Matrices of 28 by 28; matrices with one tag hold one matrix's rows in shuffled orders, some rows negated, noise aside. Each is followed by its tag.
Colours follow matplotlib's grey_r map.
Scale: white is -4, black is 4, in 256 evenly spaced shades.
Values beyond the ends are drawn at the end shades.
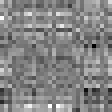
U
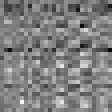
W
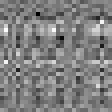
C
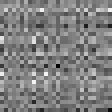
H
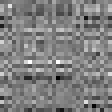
U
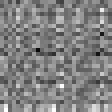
C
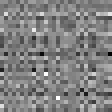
H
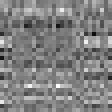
U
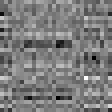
U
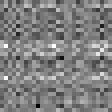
C
